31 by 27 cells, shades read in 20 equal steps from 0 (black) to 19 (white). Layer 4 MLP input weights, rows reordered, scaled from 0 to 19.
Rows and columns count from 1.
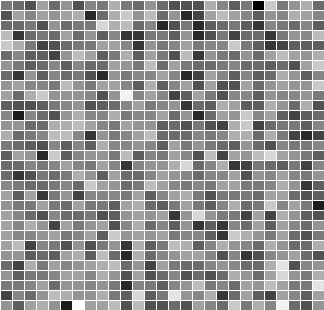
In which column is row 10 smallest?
15
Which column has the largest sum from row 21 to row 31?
24
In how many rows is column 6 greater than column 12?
14
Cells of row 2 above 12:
6
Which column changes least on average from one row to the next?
12
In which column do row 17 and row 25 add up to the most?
16
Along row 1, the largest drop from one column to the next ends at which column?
22
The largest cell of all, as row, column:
31, 7
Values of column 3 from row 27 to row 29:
13 9 10
